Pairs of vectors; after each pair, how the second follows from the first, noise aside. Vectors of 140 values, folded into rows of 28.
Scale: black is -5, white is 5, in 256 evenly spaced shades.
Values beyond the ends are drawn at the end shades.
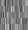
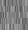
shrunk.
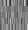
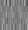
shrunk.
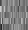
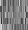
negated.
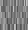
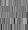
reversed, negated, partly zeroed.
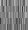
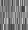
wrapped around, negated.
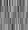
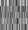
sign-scrambled.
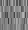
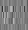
wrapped around, partly zeroed.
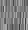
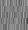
negated, shrunk.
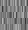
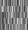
wrapped around, negated.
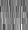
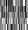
reversed, negated, scaled up.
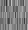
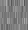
negated, shrunk.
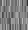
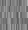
negated, shrunk.
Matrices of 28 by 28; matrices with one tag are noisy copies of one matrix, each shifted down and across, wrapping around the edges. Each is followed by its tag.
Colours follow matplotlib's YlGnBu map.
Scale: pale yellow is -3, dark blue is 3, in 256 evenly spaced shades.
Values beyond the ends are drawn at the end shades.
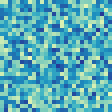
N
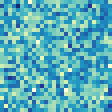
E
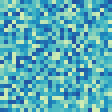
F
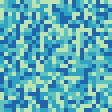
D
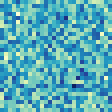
N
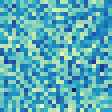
E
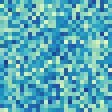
E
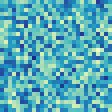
E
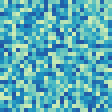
D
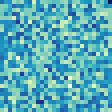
E
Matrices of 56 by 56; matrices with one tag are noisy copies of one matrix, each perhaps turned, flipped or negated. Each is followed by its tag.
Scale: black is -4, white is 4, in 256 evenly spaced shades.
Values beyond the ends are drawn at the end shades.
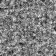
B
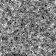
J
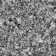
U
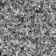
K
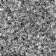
J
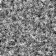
B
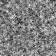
K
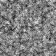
K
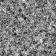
U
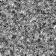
B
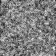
J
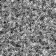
B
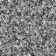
B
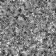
U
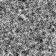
U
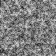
K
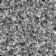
B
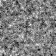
K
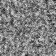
B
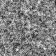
K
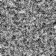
B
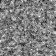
B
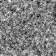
J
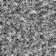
B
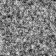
J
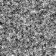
B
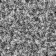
B
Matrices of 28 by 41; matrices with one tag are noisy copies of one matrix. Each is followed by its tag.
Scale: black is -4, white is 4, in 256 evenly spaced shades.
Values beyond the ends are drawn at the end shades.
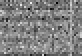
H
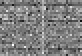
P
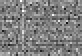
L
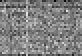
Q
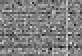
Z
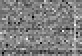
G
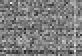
G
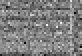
H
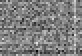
G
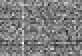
L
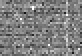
Z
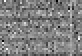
H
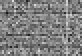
Z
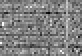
Z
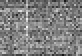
Q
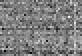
G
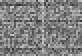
P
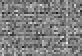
Z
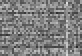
Z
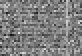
Z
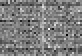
P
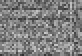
H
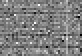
Z
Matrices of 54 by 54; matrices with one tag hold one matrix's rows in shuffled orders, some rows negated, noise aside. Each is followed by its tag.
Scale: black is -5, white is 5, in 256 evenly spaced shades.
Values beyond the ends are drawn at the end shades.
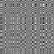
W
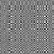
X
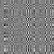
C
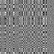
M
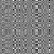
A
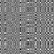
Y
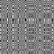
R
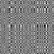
X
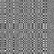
M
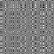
W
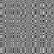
W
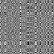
Y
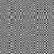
X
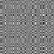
W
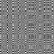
R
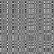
R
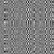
C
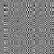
C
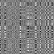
Y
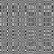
R
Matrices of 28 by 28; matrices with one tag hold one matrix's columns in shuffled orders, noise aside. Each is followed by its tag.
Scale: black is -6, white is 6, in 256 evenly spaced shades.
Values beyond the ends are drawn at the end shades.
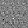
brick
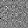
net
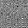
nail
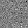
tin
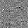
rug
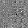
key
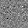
net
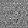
brick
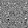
brick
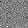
tin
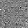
rug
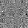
key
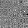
key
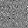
net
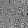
key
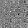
key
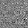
brick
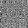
key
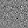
net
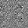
net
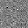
rug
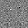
rug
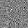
rug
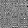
nail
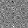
tin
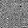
nail
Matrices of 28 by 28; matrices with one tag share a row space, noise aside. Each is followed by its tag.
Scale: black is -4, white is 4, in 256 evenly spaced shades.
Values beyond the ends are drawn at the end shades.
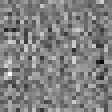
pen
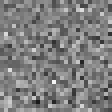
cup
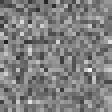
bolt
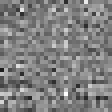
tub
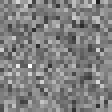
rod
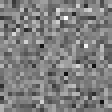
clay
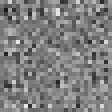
pen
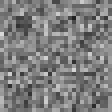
rod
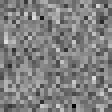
pen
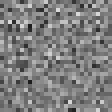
rod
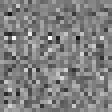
pen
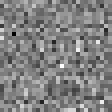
clay
